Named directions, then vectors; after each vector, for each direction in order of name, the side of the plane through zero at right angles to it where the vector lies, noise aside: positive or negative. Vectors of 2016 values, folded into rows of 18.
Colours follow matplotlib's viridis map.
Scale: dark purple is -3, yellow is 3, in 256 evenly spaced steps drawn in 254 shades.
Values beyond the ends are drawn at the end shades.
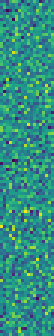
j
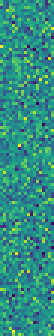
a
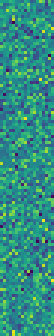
positive, negative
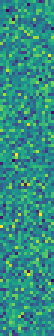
negative, positive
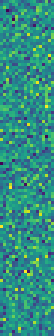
negative, positive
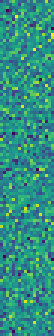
negative, positive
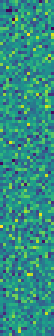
negative, positive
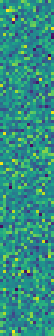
positive, negative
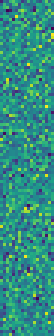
negative, positive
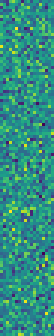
positive, positive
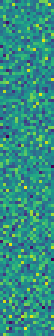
negative, negative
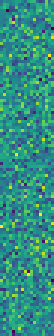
negative, positive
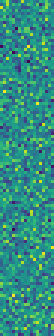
negative, negative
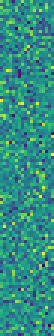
negative, negative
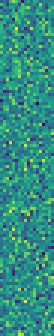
positive, positive
